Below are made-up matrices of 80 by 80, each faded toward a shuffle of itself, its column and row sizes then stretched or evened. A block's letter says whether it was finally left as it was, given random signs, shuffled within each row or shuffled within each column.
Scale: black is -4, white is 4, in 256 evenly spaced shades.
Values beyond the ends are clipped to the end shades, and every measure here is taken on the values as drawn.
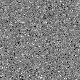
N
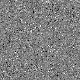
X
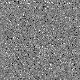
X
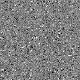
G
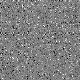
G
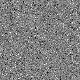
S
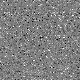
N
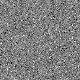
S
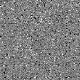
G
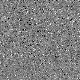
N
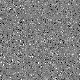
G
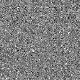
G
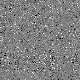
X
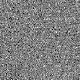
G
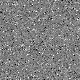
N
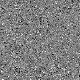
G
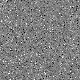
S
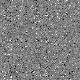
G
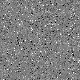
S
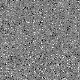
X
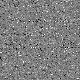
N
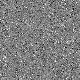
S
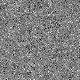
S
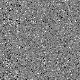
X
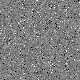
S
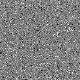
X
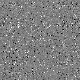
X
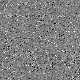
N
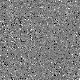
X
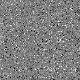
G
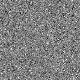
S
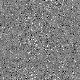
G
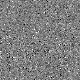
X
